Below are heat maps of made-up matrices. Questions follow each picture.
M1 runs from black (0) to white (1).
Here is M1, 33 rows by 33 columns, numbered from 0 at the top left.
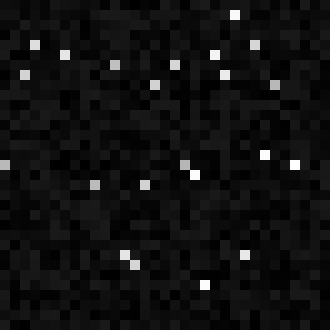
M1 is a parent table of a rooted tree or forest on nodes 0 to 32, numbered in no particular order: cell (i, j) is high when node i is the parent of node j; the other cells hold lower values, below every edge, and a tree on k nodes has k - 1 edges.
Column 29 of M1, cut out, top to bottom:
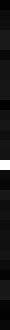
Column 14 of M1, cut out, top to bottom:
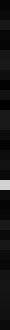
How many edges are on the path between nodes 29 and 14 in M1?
3
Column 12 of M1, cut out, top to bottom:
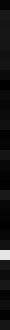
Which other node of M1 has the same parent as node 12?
24
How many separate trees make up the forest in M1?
11
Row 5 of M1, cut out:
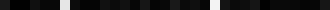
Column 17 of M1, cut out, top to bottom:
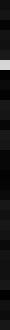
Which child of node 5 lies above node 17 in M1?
6
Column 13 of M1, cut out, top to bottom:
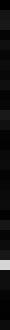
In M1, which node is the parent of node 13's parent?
15
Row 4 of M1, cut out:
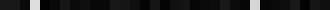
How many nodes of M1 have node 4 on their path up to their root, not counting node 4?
4
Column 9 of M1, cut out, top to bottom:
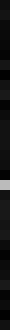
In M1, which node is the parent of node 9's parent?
16
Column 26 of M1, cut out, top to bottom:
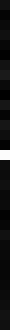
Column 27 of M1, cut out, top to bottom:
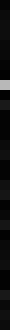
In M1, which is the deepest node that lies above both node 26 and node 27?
8
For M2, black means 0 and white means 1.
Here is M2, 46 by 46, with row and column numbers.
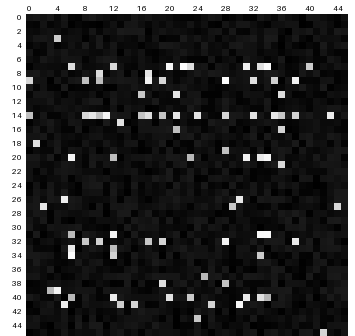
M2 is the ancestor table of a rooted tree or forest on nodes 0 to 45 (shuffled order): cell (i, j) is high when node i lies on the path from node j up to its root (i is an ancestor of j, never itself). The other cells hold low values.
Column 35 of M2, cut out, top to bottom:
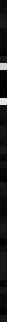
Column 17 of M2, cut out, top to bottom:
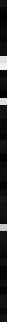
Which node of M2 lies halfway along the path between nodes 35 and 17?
32
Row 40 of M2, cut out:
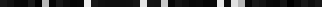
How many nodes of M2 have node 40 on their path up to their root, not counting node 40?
7
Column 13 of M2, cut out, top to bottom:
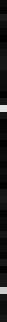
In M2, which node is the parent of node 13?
15
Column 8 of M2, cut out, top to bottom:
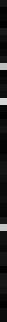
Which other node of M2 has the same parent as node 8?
38
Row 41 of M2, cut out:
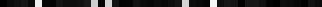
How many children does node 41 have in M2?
2
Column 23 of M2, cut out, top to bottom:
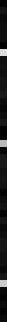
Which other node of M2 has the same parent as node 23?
31
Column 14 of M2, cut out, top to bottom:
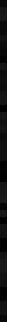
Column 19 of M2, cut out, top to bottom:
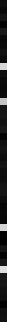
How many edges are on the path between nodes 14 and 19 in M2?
4
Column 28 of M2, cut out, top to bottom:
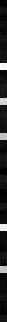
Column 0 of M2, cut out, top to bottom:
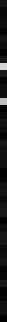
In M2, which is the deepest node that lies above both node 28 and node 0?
9
